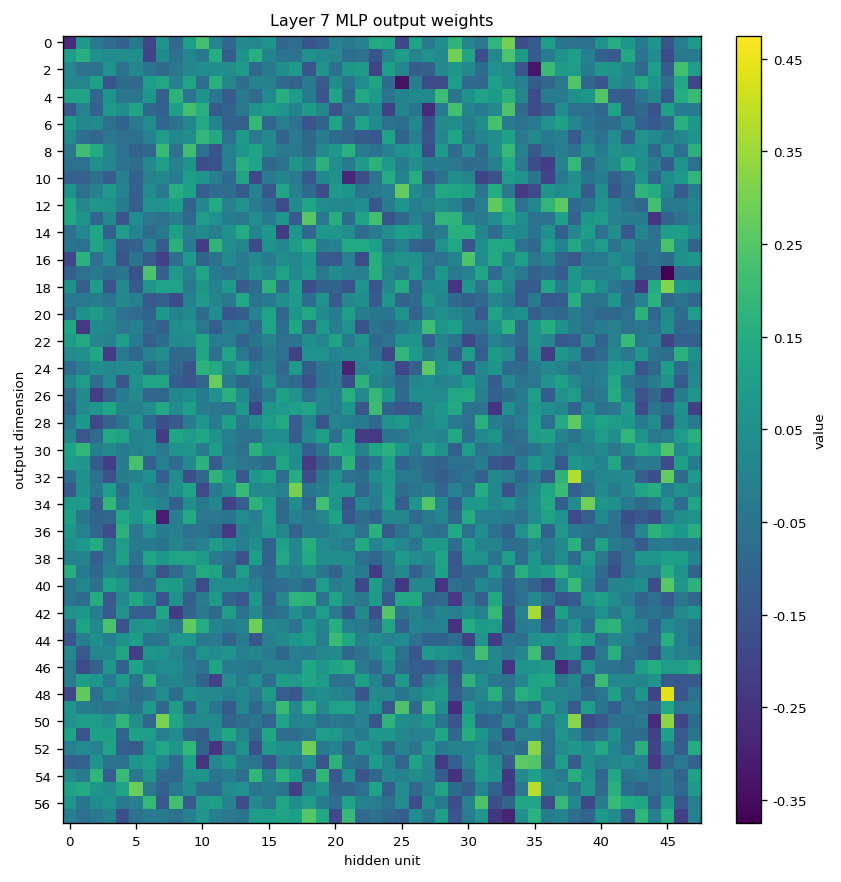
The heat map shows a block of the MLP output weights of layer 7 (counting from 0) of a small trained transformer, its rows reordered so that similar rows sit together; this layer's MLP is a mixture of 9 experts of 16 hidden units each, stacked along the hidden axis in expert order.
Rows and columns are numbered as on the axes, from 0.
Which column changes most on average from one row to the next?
45
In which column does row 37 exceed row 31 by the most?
18
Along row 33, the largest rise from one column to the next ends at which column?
17
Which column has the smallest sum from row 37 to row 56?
29
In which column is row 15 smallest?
10
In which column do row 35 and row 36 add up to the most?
4
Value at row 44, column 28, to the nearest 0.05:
-0.1
